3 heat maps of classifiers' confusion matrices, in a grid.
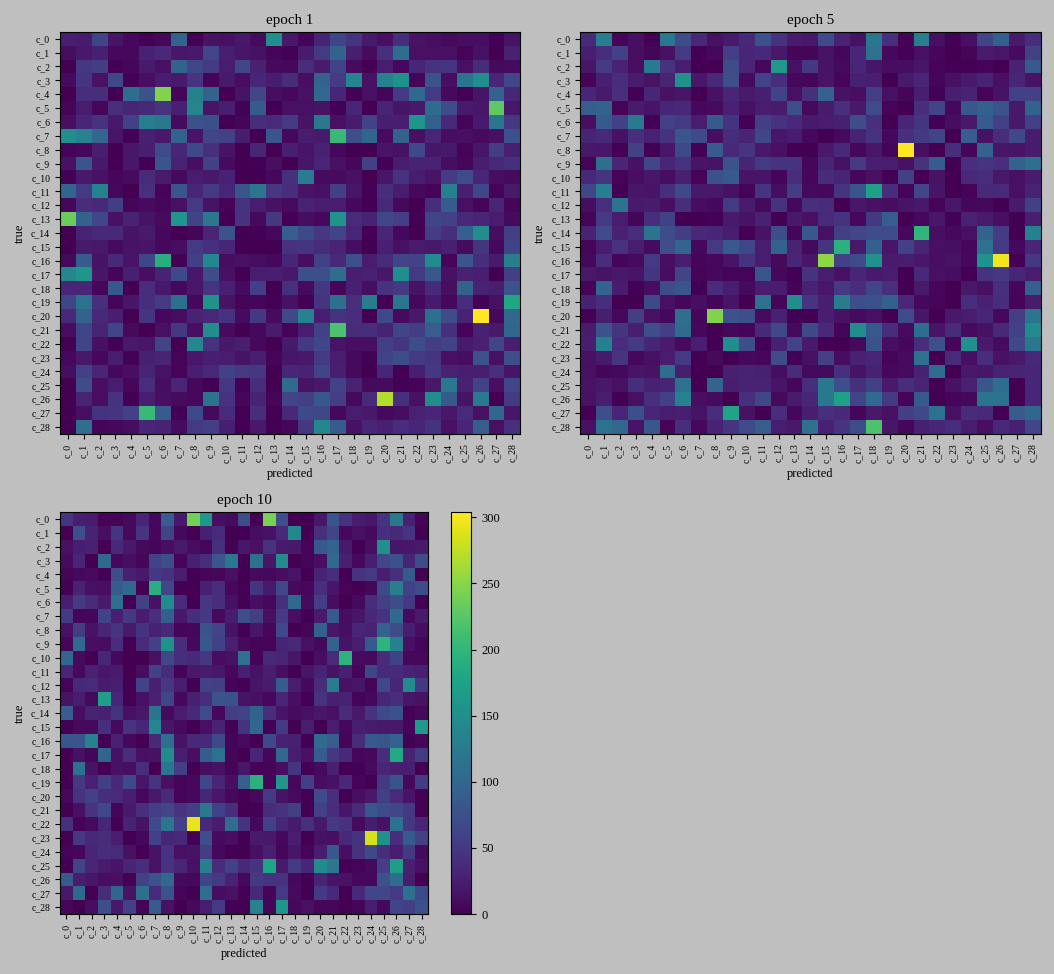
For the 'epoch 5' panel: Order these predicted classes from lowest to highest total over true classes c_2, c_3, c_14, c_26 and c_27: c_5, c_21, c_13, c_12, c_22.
c_13, c_22, c_5, c_12, c_21
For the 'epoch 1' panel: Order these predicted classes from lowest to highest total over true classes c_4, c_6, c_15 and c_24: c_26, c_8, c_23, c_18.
c_18, c_26, c_23, c_8
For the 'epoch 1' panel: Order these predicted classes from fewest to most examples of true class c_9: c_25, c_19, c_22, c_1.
c_25, c_22, c_19, c_1
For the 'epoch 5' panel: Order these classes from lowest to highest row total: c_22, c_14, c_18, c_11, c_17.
c_17, c_18, c_11, c_22, c_14
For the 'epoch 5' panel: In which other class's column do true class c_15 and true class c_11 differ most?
c_16
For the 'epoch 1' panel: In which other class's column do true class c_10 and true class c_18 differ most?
c_15
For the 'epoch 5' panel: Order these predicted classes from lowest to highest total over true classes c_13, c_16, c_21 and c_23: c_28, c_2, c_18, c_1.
c_2, c_1, c_28, c_18
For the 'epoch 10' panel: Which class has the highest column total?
c_26
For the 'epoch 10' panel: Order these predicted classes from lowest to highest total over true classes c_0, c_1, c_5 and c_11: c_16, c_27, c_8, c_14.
c_14, c_27, c_8, c_16
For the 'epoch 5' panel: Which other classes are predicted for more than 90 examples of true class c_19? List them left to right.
c_11, c_13, c_16
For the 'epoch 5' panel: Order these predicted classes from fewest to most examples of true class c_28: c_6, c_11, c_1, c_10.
c_6, c_10, c_11, c_1
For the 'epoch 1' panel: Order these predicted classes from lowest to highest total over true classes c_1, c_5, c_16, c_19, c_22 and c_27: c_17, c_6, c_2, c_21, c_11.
c_11, c_2, c_17, c_21, c_6
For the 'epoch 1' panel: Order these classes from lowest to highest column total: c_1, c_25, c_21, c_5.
c_25, c_5, c_21, c_1
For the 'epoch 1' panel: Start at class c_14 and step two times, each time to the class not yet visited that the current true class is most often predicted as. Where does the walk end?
c_20
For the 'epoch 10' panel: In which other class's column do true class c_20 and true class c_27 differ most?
c_6
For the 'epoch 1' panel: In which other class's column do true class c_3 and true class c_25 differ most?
c_21
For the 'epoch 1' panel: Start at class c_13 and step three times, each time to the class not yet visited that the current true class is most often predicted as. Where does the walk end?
c_17
